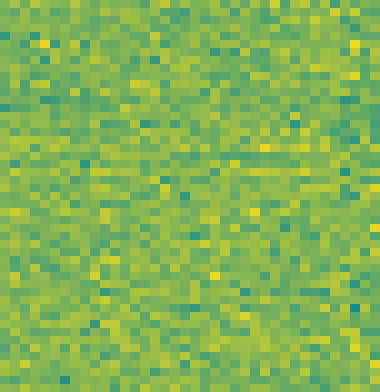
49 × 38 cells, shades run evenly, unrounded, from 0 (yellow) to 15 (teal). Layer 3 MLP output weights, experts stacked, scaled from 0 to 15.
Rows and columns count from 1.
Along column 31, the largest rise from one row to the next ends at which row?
23
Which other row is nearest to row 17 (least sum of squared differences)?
45
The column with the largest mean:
9
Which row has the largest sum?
13
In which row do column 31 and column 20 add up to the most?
30
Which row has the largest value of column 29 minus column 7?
29
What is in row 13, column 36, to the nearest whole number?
12
